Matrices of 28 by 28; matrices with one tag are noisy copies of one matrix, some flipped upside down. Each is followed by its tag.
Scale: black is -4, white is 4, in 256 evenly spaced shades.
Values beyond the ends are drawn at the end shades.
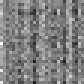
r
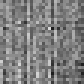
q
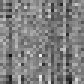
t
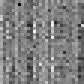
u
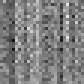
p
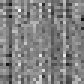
t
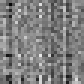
t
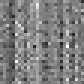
p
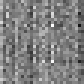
u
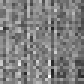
q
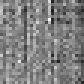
q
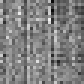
q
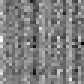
r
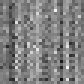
p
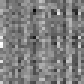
r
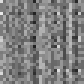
r
